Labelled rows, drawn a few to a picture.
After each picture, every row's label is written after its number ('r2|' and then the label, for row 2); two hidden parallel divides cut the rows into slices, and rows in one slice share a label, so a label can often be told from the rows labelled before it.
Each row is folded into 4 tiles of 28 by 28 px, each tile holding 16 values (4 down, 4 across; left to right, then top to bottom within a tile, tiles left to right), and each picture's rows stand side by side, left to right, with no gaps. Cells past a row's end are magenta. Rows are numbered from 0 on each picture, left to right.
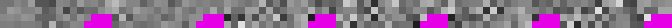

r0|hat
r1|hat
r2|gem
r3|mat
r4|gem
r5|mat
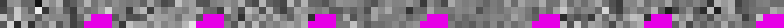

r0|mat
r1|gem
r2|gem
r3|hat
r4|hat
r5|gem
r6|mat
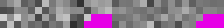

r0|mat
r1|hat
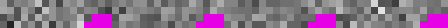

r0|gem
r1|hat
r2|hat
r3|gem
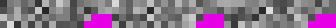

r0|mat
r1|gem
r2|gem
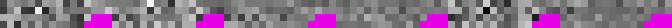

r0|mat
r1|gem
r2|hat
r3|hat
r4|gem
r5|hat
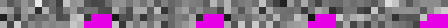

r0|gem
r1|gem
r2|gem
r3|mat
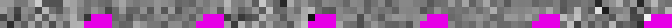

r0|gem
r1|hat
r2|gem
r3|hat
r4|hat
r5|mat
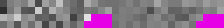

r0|mat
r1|hat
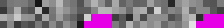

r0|mat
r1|gem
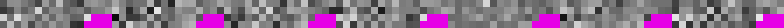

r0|mat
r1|gem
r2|gem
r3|mat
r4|hat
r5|gem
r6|mat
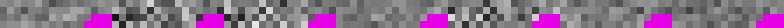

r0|hat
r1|gem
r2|gem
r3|hat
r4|mat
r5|hat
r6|hat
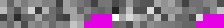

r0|gem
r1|mat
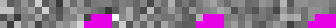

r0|gem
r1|mat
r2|hat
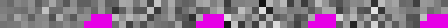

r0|hat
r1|mat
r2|mat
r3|mat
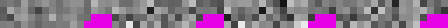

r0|hat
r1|gem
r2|gem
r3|gem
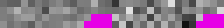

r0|hat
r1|mat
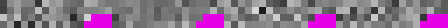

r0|mat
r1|hat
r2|gem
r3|gem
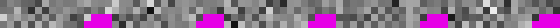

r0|mat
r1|gem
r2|gem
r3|gem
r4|gem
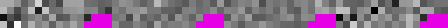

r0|gem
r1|hat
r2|hat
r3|gem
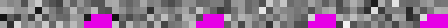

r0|gem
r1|gem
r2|mat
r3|mat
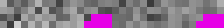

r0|gem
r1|hat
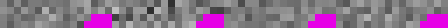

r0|hat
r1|gem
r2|hat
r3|hat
